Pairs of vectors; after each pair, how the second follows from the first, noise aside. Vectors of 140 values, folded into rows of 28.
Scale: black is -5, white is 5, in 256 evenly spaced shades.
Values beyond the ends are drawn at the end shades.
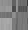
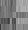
reversed.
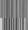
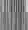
reversed.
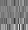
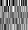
reversed, negated, scaled up.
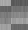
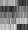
reversed, negated, scaled up.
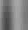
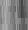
wrapped around.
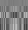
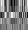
reversed, negated, scaled up.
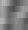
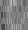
wrapped around, negated, partly zeroed.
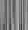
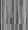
wrapped around.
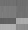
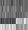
scaled up.
